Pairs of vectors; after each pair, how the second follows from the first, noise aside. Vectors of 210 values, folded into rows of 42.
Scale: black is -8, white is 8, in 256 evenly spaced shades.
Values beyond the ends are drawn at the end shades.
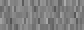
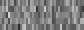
reversed, negated, scaled up.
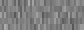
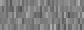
reversed.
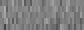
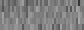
reversed.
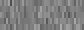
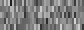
scaled up.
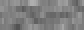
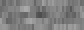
wrapped around, negated.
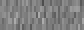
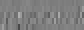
wrapped around, partly zeroed.
